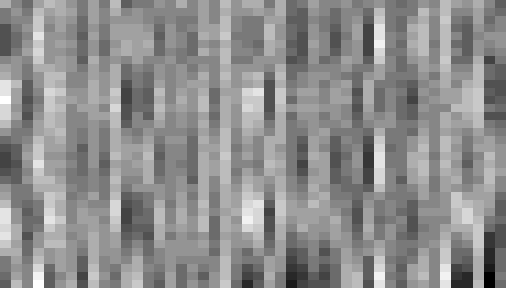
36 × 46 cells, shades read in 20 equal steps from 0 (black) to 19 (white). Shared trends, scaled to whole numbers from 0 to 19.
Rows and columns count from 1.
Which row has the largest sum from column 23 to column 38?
26
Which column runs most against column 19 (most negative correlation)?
41
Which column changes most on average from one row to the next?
1
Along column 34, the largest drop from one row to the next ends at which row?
33
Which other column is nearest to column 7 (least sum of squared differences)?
16
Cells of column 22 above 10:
18
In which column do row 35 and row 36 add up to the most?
4
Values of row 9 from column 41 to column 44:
14 10 10 14
